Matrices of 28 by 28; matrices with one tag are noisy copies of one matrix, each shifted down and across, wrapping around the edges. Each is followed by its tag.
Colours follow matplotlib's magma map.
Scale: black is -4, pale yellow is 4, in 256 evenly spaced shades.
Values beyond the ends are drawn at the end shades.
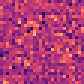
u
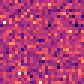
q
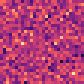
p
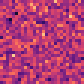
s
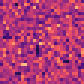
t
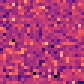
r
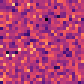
q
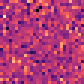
u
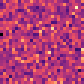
q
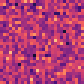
r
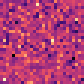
t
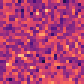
s
